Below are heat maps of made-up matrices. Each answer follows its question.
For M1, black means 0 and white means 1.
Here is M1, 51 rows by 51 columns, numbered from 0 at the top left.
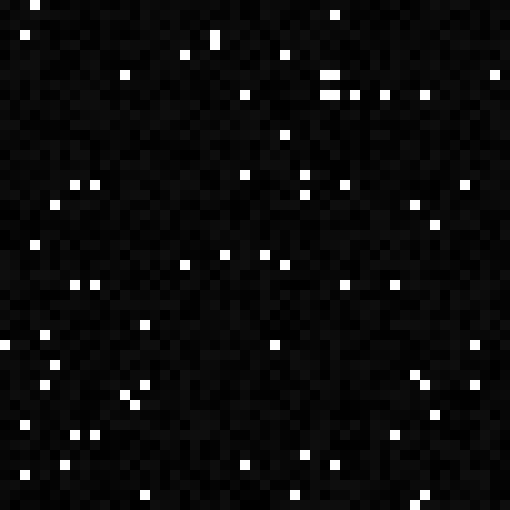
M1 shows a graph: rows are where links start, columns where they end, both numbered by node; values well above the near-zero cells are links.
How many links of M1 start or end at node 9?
9
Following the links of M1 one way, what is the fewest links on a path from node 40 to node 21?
6
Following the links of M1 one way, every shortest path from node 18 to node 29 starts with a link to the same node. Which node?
node 7
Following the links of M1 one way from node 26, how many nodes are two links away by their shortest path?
5
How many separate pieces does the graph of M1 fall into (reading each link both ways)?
10
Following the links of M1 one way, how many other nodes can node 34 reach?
6
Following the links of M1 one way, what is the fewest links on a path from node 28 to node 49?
2
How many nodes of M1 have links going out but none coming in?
10
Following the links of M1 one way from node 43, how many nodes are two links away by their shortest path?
8
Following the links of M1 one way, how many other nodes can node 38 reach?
6
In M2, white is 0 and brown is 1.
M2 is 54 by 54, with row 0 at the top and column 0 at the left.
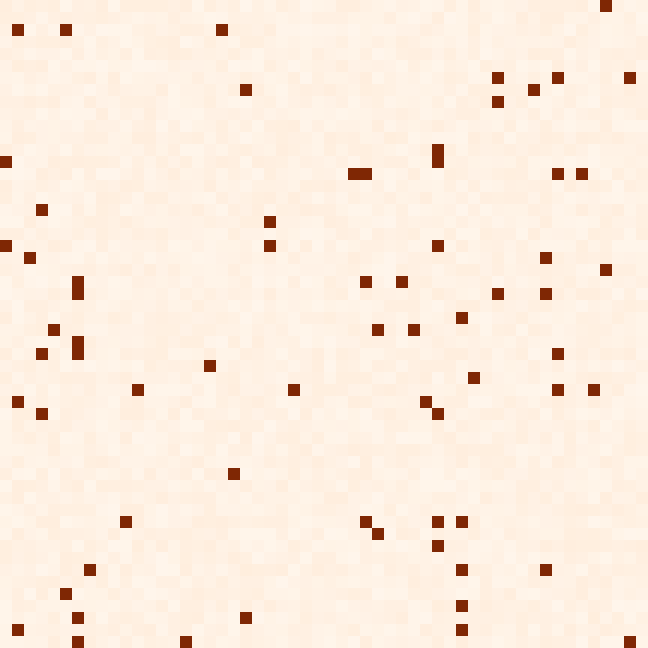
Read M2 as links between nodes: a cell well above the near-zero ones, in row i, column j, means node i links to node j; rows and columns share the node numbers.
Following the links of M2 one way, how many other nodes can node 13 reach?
4
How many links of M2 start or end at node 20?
5
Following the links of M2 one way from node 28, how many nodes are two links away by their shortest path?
3
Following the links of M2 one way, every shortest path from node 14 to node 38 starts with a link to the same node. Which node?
node 29
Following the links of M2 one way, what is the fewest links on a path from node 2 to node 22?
2
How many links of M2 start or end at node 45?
4
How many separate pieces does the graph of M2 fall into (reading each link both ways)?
7
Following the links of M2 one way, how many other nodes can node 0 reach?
2
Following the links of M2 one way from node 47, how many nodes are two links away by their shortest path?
3
